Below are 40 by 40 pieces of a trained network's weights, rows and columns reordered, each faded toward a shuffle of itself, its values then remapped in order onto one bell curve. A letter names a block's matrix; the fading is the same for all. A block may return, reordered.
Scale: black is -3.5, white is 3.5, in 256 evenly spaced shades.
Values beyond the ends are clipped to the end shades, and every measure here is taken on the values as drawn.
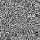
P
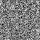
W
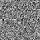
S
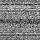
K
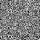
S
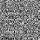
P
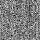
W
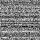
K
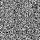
W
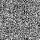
W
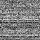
K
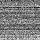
K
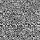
P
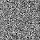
W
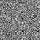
S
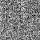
W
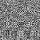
P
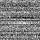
K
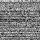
K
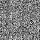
W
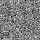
W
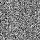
W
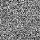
S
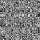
P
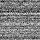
K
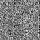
W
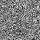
S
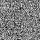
W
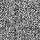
W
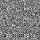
P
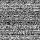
K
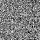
W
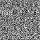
S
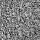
W
